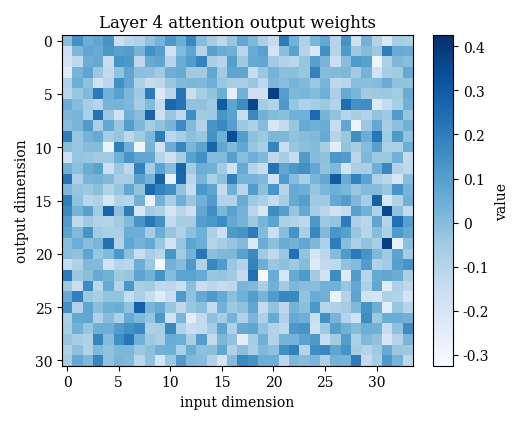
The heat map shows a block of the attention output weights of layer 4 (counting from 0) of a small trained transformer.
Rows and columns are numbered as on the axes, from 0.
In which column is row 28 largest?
6
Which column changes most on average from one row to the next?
31
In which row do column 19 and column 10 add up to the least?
16
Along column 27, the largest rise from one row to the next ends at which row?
17
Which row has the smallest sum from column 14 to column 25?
22
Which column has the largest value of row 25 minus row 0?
7
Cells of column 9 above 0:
14
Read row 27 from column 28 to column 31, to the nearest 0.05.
0 0.05 0.05 -0.15
